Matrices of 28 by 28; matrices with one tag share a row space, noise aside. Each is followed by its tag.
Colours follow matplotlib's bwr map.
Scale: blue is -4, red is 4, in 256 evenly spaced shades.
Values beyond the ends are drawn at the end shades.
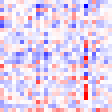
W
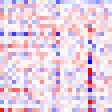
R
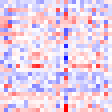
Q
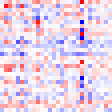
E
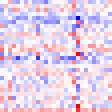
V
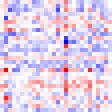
Q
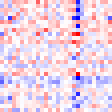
V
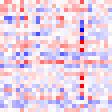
E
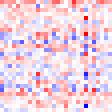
W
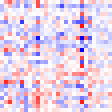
E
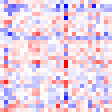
Q
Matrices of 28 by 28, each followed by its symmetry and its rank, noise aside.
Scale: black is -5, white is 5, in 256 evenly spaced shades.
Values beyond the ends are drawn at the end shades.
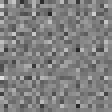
no symmetry, rank four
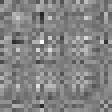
symmetric, rank three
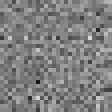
no symmetry, rank six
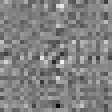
no symmetry, rank four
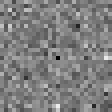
symmetric, rank six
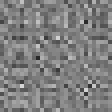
antisymmetric, rank four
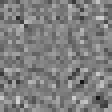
symmetric, rank four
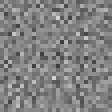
no symmetry, rank six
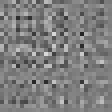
symmetric, rank three
